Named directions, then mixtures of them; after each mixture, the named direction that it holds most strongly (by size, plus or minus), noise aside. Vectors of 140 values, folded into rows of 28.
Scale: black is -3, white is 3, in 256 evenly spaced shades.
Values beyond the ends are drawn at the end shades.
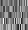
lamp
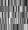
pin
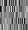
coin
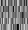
pin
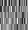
coin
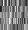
pin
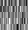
pin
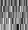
lamp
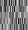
coin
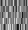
lamp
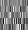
lamp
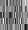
pin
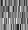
lamp
